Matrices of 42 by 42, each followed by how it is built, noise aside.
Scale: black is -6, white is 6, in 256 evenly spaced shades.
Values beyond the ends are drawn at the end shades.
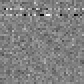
uneven rows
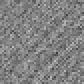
Hankel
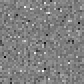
sparse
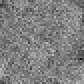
smooth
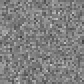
noise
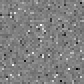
sparse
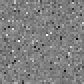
sparse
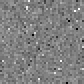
sparse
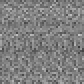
repeating columns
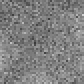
smooth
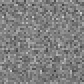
repeating columns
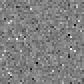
sparse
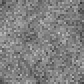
smooth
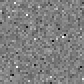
sparse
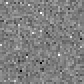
sparse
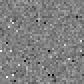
sparse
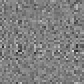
low rank
